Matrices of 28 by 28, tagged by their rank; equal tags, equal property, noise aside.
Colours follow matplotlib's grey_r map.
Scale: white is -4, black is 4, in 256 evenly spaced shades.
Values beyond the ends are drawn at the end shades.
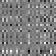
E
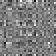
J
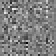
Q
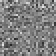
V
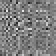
J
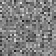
V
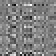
E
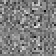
V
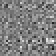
J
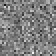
V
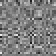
J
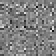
J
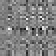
E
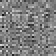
V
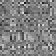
Q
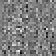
V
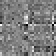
E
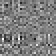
J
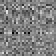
J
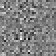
V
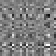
E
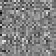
Q
